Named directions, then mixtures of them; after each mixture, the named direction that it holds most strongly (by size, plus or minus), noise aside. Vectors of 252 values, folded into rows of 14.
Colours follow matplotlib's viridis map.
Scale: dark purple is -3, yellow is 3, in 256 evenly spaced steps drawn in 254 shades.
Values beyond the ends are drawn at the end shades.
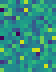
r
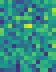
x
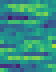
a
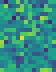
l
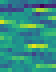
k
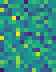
r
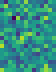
l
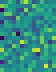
r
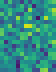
x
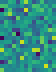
r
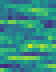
a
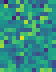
l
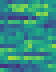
a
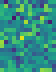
l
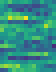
a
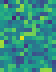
l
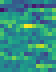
k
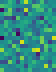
r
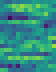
a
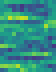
a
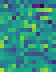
l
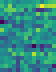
k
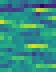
k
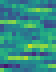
a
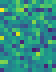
r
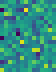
r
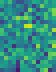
x
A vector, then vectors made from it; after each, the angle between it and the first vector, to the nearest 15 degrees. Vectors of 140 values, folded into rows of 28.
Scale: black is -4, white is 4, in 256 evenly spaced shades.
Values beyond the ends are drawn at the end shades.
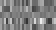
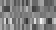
15 degrees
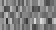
30 degrees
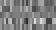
15 degrees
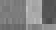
75 degrees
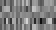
165 degrees
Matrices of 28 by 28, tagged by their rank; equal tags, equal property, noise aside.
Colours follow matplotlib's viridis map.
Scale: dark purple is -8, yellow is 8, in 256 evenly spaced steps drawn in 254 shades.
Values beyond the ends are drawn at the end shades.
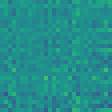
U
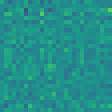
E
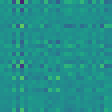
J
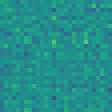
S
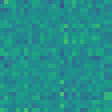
E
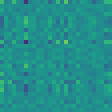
J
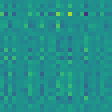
J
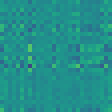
J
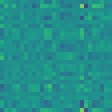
U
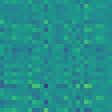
U
